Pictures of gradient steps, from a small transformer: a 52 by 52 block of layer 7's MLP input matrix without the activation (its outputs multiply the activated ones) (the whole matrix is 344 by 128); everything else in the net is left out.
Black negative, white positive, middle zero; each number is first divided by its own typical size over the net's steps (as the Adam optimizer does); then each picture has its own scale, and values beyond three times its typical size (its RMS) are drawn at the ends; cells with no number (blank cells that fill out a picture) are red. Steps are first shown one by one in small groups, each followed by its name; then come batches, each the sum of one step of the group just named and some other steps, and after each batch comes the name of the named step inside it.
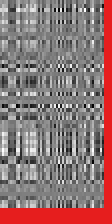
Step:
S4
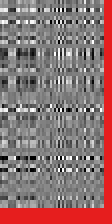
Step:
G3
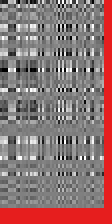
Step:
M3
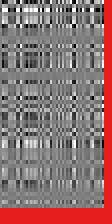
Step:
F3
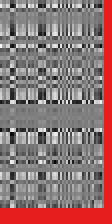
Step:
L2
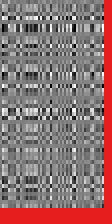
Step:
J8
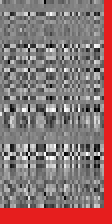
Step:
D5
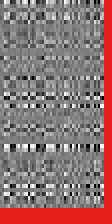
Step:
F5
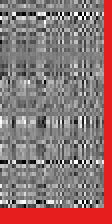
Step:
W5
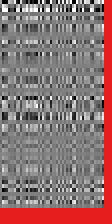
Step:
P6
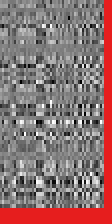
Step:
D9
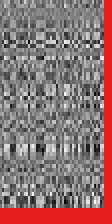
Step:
F5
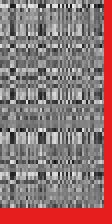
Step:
L2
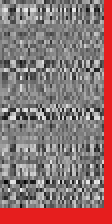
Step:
D5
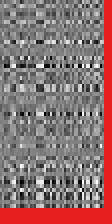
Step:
D9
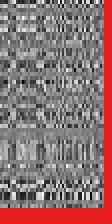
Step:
M3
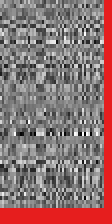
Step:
D9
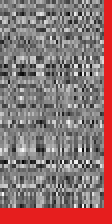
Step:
W5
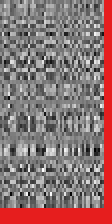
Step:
F5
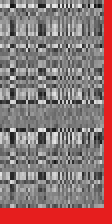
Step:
L2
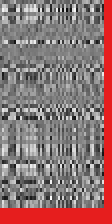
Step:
S4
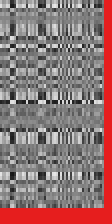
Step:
L2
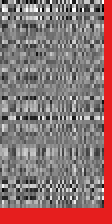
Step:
P6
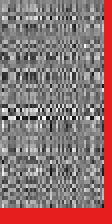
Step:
J8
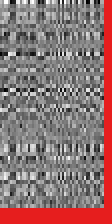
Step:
F5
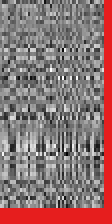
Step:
D5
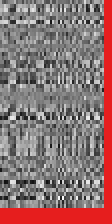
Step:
G3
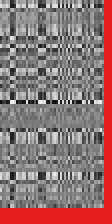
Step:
L2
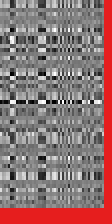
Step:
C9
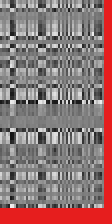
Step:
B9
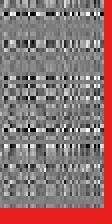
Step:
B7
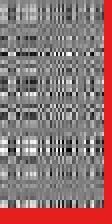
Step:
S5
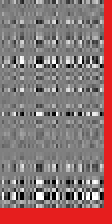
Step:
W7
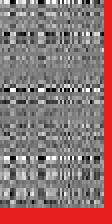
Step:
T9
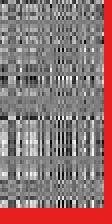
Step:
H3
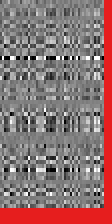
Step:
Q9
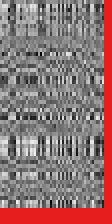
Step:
S5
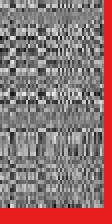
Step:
B9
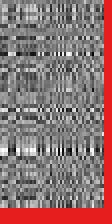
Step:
S5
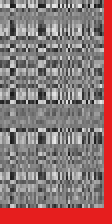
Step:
B9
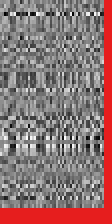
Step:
B7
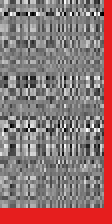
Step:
B7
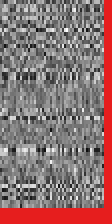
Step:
Q9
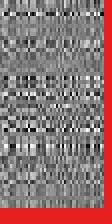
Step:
B7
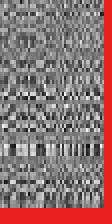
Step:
B7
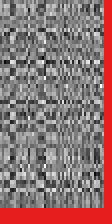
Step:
C9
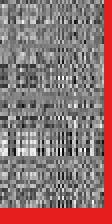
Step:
H3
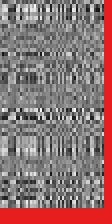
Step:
S5
